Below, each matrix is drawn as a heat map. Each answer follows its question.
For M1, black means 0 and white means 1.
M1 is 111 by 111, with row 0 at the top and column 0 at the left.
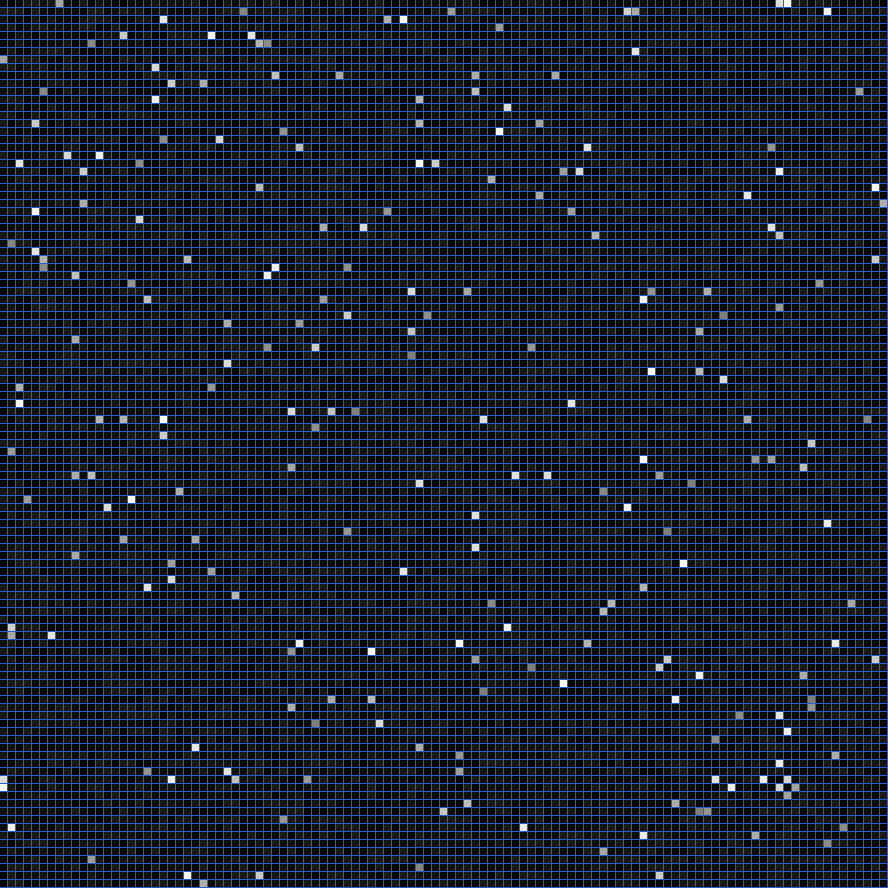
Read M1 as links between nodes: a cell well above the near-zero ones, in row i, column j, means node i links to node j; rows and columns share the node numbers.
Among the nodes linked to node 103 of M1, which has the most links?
node 1
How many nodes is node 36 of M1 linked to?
4
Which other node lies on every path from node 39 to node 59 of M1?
node 43
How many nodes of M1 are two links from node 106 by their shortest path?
2
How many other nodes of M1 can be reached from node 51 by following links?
12
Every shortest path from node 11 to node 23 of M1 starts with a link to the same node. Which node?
node 5
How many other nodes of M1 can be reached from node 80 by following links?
10
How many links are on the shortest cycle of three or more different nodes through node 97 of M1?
3
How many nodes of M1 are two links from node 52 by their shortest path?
8
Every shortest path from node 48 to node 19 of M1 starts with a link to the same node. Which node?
node 2
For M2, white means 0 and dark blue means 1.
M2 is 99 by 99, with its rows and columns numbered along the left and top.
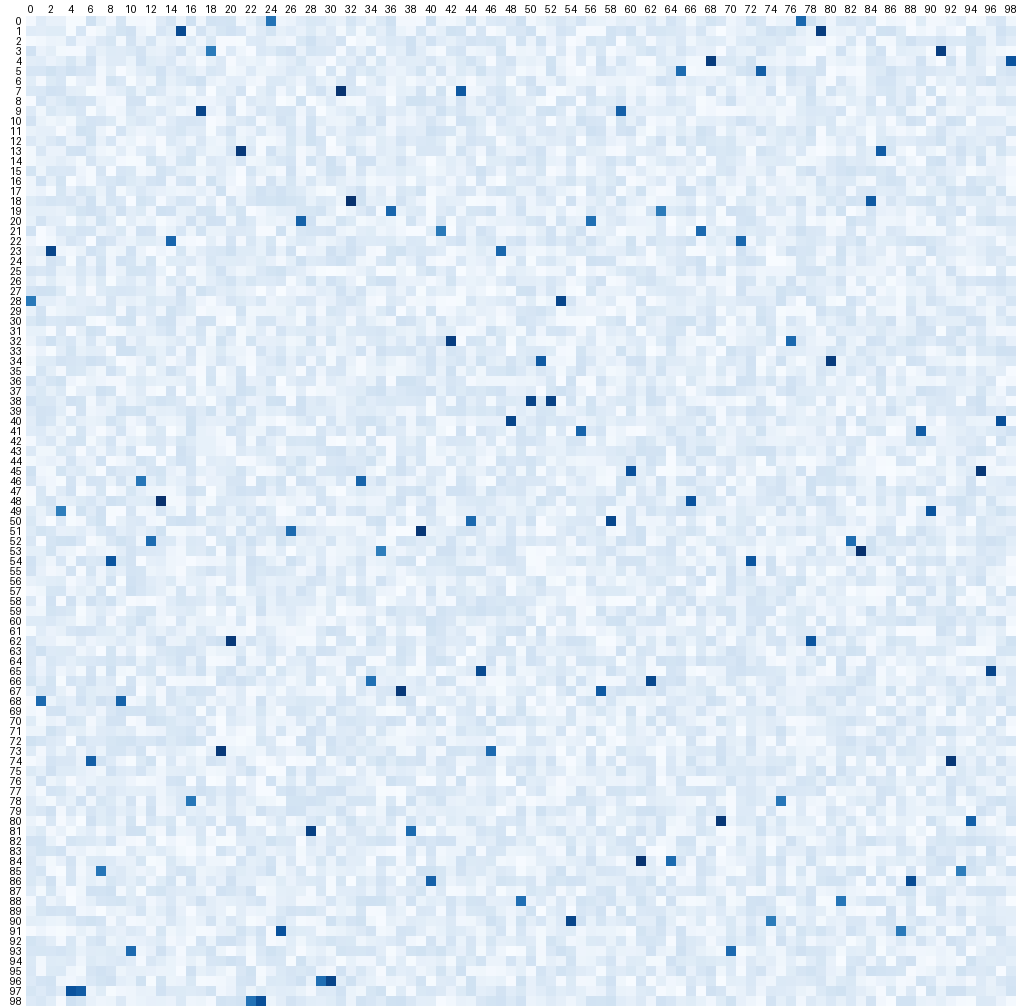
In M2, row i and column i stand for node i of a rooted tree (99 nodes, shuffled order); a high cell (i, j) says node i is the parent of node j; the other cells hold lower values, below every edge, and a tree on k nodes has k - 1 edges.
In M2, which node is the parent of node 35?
53
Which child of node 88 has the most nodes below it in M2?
49
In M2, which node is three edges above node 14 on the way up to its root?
4
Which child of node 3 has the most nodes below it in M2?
18
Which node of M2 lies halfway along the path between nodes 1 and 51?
40
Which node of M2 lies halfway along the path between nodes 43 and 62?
13
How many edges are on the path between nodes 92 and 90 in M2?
2
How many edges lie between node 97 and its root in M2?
2
